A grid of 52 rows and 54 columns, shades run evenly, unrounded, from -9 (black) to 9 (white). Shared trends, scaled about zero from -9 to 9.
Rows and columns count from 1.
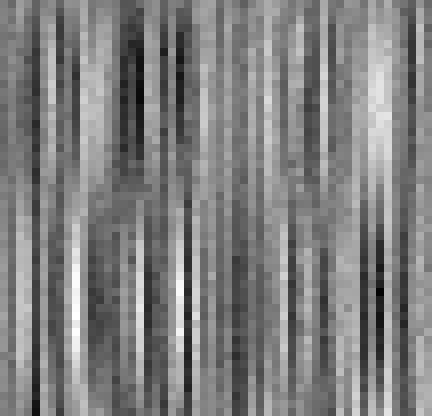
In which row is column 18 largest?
39
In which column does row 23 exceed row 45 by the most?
48
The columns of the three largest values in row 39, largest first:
10, 18, 23
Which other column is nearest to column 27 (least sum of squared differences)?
35
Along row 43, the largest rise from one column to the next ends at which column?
25
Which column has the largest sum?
49
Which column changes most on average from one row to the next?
38
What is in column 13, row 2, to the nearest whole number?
1
